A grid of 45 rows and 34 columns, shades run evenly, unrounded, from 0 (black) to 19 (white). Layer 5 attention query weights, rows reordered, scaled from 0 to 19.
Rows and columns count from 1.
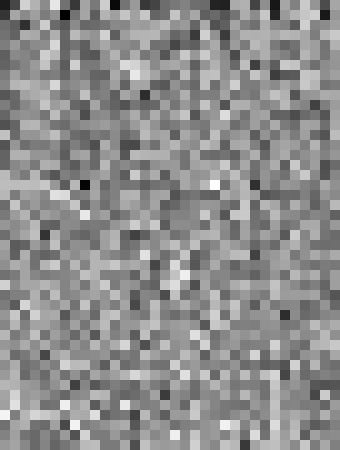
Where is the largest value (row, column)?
19, 22
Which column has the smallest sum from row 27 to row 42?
14
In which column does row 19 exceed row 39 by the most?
8
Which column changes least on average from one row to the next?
4
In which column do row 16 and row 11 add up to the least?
13
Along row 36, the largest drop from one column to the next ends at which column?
27
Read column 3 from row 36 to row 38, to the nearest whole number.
9 8 8
